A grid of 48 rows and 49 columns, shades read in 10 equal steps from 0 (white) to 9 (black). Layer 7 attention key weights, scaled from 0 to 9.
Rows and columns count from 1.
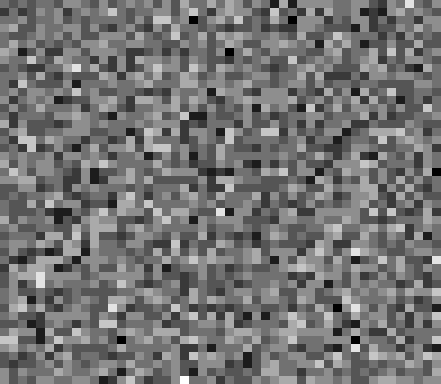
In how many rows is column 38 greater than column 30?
15
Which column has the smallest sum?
18
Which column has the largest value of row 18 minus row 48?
21
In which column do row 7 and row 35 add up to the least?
5
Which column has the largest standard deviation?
22
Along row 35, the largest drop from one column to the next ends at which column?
36
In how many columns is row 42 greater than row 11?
14
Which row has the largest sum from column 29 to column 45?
4
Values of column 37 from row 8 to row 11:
5 4 7 6
